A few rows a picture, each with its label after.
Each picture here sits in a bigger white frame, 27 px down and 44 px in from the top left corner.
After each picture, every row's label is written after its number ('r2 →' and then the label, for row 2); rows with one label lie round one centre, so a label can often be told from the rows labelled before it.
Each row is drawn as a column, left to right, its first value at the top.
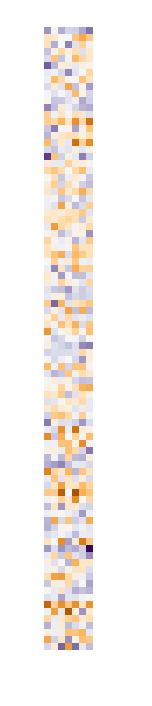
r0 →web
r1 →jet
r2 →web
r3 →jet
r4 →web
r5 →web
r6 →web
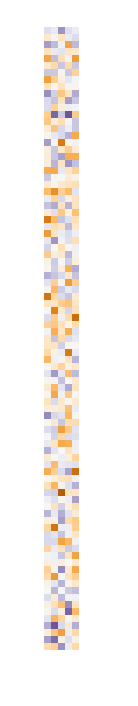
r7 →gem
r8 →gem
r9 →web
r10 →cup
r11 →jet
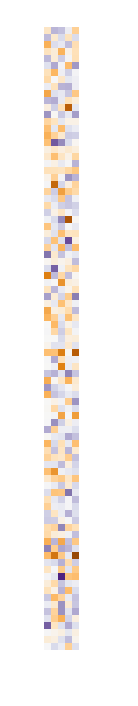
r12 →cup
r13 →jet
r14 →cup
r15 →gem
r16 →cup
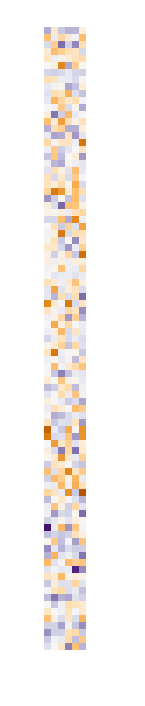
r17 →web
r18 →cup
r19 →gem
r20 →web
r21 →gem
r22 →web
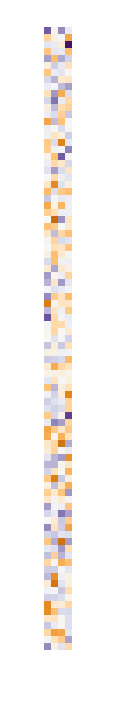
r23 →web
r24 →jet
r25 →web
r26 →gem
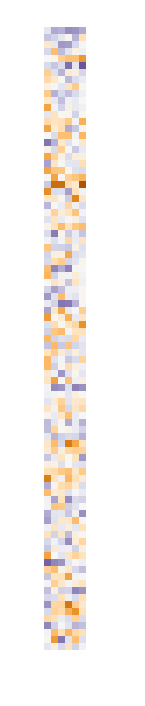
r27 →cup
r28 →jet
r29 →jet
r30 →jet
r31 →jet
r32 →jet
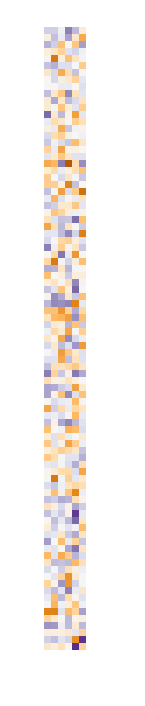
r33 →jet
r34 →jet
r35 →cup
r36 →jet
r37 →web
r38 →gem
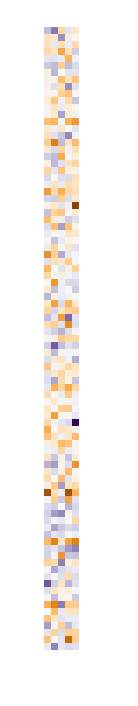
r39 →web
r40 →web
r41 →cup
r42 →web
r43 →web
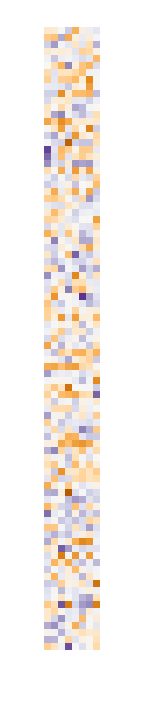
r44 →gem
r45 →gem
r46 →cup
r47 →web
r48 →cup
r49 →cup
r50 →cup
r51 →jet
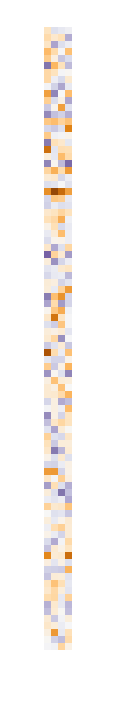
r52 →cup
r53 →gem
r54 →gem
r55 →cup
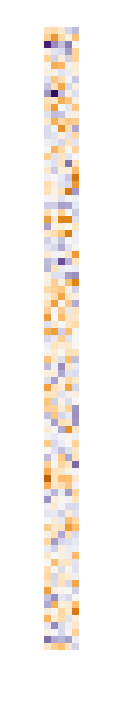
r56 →gem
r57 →gem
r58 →gem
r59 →gem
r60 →jet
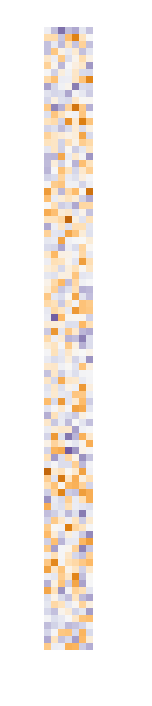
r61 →gem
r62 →web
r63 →jet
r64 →gem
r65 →gem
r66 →web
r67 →web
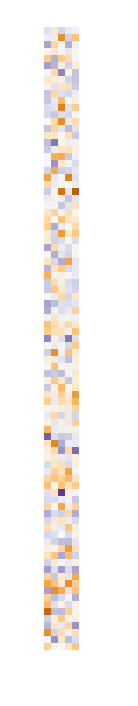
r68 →jet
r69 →cup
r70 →gem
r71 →jet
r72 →gem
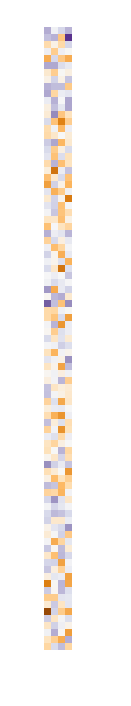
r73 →jet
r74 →cup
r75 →web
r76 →jet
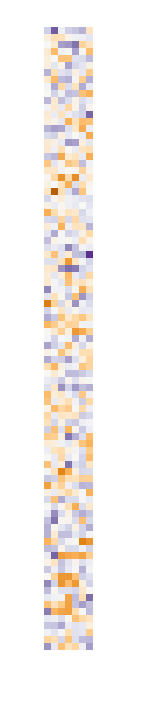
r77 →web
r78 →web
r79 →jet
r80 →jet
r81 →jet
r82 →cup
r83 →cup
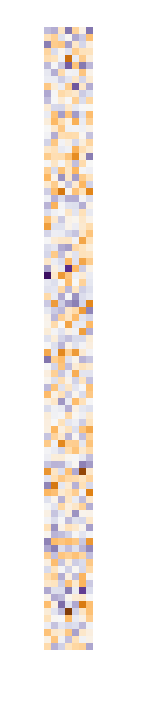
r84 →jet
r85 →web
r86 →cup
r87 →jet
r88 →cup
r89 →jet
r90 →web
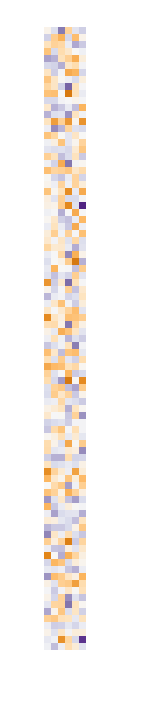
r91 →cup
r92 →web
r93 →web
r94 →cup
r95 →jet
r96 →gem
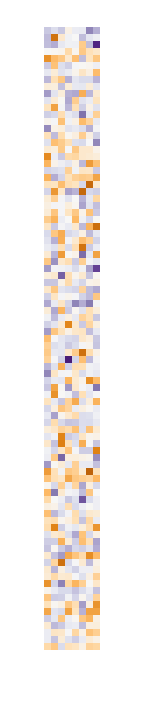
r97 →jet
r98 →gem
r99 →web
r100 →jet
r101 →jet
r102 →cup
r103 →jet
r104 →jet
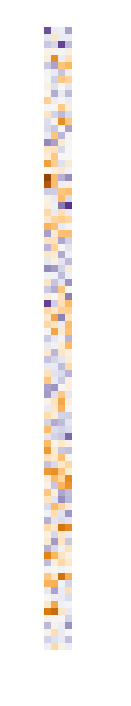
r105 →jet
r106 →jet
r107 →gem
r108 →gem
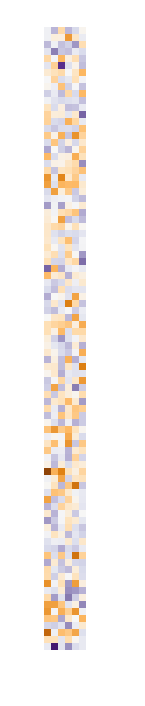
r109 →jet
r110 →web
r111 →jet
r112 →web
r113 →jet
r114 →cup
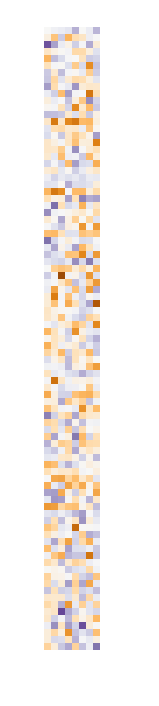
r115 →gem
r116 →gem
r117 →cup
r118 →web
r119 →gem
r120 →web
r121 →cup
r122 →web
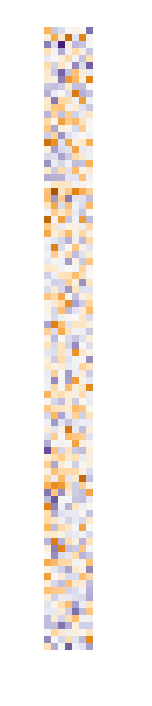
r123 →gem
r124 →web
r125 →gem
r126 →web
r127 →cup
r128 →gem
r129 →web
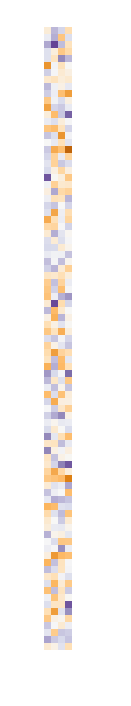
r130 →gem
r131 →jet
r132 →cup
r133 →cup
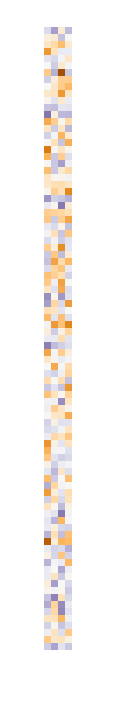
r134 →cup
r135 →web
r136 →cup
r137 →web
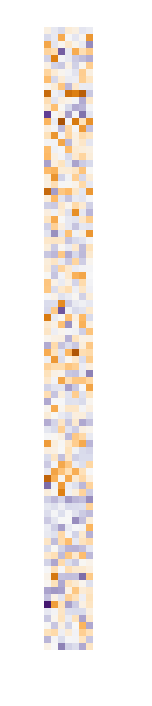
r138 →cup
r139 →jet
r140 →web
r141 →cup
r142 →cup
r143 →cup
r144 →gem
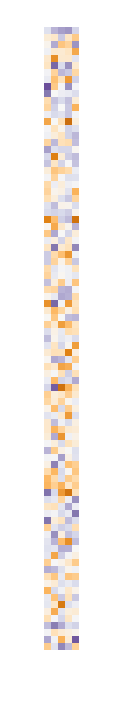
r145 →gem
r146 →jet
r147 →web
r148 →web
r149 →gem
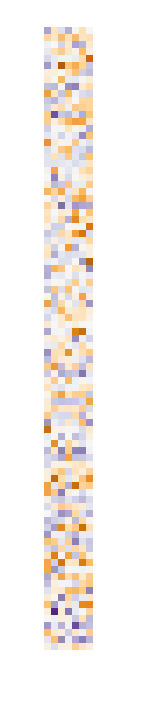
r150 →web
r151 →cup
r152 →gem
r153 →cup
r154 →gem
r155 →gem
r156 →jet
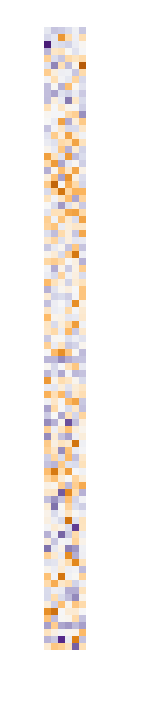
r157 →jet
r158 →jet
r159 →gem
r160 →jet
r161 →web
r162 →gem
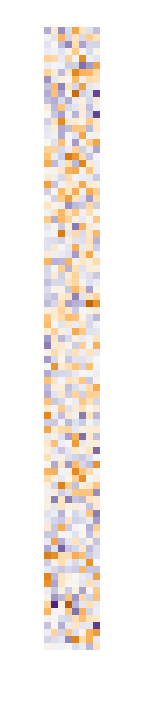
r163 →jet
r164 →cup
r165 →gem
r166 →jet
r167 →cup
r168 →jet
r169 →web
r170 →gem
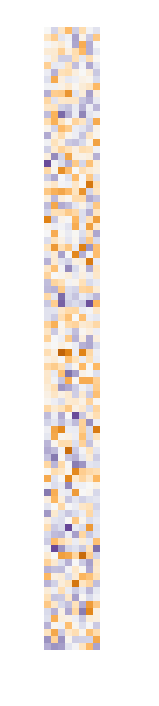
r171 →gem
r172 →web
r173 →cup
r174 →cup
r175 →jet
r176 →cup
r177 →jet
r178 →web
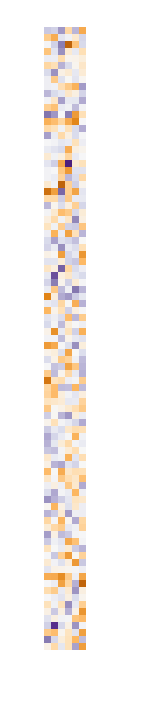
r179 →gem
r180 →gem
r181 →jet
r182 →cup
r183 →web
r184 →jet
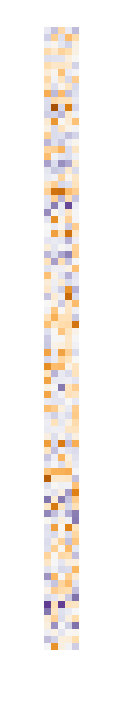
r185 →cup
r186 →gem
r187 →cup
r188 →gem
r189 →web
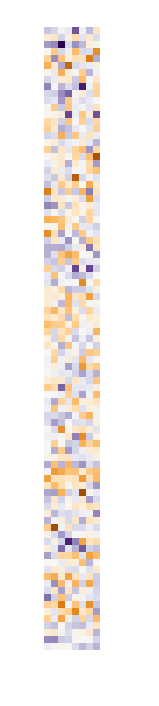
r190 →gem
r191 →gem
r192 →jet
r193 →gem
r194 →jet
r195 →web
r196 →jet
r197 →cup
